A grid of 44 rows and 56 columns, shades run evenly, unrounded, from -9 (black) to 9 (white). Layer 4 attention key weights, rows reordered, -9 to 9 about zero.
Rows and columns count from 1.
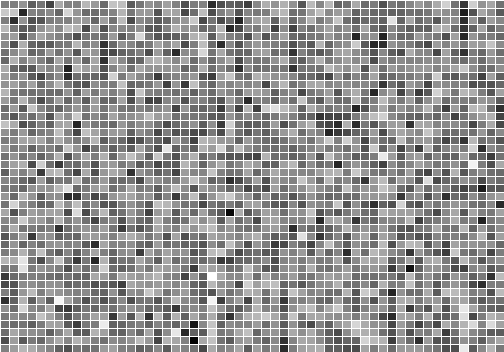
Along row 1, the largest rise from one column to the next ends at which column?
53
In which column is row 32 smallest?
39
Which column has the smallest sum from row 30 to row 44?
44
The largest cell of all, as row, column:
35, 24
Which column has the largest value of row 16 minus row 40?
26
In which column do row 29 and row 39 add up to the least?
7
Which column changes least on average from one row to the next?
32
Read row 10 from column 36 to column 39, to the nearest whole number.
-3 -4 1 -2
